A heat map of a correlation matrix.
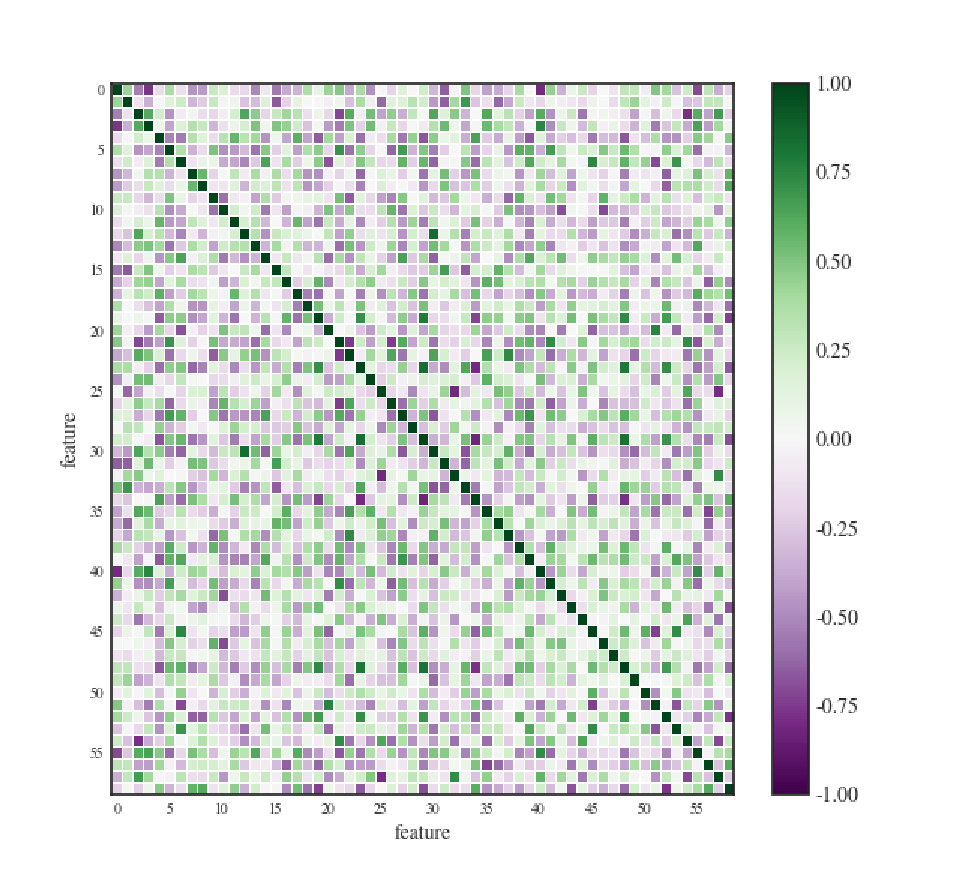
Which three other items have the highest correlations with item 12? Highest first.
30, 2, 22
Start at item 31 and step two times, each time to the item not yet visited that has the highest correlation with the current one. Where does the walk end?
36
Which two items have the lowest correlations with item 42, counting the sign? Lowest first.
10, 20
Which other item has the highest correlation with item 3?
40
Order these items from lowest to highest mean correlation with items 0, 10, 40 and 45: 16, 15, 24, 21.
21, 15, 16, 24
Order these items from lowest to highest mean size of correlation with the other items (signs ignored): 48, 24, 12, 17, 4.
24, 12, 17, 4, 48
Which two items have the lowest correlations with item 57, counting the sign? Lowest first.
25, 54
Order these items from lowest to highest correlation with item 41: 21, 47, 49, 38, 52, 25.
25, 47, 49, 52, 38, 21
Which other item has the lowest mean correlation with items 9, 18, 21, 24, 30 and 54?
26
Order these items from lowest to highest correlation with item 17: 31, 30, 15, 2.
15, 31, 30, 2
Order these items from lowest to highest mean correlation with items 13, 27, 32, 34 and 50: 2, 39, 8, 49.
39, 49, 8, 2
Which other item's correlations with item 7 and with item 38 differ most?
52
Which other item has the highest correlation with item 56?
58
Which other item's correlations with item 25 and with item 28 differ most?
32
